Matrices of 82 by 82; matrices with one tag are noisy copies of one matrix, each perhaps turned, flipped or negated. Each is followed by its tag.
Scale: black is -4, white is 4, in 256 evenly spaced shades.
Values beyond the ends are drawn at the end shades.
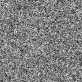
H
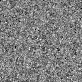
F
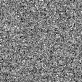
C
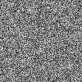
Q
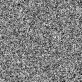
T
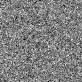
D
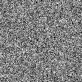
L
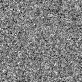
H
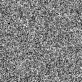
L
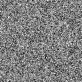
Q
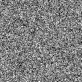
L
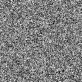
Q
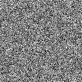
F
